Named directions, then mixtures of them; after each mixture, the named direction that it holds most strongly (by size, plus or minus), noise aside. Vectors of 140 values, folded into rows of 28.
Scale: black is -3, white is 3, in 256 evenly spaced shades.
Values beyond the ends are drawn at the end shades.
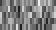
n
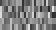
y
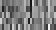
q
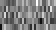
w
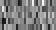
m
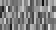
y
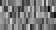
y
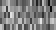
w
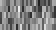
n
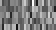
q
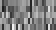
q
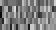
y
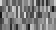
y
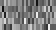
w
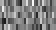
m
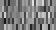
m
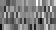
w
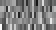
w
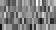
w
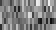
n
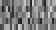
q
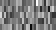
y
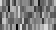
n
